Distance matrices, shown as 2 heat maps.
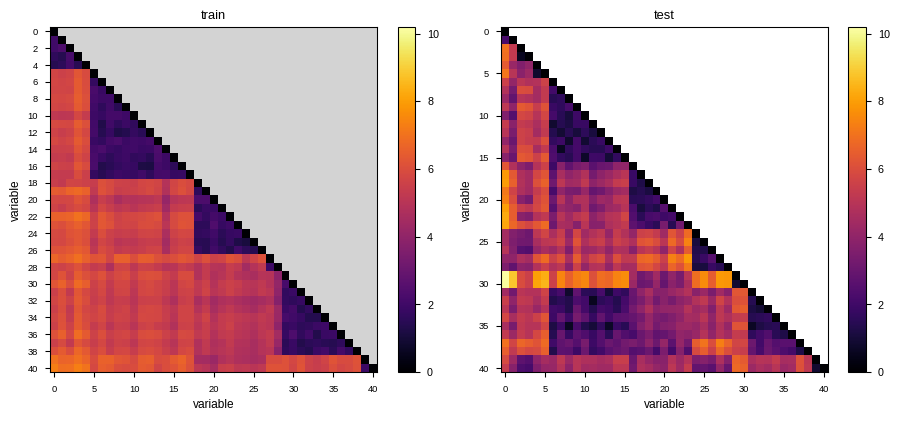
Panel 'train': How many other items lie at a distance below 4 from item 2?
4
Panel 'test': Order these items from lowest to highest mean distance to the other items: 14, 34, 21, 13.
13, 34, 14, 21
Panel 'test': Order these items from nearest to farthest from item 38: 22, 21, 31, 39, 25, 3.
21, 31, 22, 39, 3, 25
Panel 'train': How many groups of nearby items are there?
6
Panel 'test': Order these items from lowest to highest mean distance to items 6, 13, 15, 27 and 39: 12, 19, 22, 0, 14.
12, 14, 19, 0, 22
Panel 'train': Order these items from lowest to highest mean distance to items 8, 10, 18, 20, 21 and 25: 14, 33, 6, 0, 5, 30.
14, 5, 6, 33, 30, 0
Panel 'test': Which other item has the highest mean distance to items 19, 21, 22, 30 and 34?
0
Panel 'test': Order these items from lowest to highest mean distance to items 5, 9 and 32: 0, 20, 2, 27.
20, 2, 0, 27
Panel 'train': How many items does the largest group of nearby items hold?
13
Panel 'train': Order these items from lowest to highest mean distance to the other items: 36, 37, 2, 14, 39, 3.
14, 37, 36, 2, 39, 3
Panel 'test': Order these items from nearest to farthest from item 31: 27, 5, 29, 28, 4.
28, 27, 4, 5, 29
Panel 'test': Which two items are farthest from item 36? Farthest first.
5, 4
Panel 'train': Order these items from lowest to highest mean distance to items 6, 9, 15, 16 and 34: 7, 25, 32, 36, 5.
7, 5, 32, 36, 25
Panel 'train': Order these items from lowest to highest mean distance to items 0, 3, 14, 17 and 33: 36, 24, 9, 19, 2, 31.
2, 9, 31, 36, 24, 19
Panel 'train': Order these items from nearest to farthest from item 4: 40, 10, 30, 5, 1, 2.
1, 2, 10, 5, 30, 40
